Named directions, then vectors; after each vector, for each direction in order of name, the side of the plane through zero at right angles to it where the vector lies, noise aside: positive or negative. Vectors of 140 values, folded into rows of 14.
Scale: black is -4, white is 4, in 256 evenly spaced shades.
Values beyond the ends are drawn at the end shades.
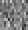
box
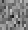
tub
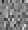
negative, positive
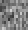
positive, positive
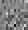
negative, positive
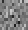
negative, positive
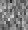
negative, negative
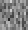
positive, positive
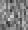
negative, negative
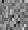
negative, positive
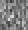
negative, negative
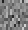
negative, positive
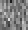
negative, negative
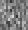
negative, negative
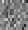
positive, negative
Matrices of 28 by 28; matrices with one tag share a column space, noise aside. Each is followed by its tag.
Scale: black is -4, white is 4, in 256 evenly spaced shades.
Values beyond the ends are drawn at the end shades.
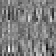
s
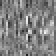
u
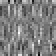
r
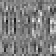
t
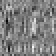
t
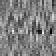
u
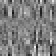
r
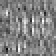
t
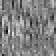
u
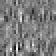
s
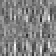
s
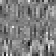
r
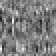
t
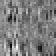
s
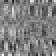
r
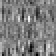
s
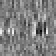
u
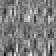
s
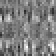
s
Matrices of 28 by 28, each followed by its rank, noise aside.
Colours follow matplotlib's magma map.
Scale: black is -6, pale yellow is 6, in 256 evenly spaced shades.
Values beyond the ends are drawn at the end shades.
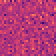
six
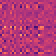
two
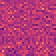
six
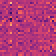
four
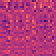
three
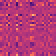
two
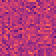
six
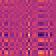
one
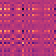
one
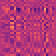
two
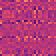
two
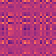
one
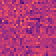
six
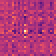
two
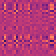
one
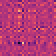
two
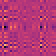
one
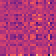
two
